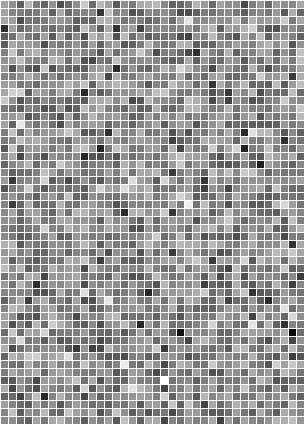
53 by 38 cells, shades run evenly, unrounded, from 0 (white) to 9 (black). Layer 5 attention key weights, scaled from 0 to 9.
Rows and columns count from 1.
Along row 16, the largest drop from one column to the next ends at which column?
3
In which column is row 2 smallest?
14
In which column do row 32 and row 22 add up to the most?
22
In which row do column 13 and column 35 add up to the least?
24
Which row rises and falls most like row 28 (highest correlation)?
2
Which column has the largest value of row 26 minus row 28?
29
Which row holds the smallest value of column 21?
48
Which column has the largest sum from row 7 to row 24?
11
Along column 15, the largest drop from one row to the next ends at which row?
10
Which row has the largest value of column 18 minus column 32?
41
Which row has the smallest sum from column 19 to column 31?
31
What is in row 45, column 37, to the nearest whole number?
7
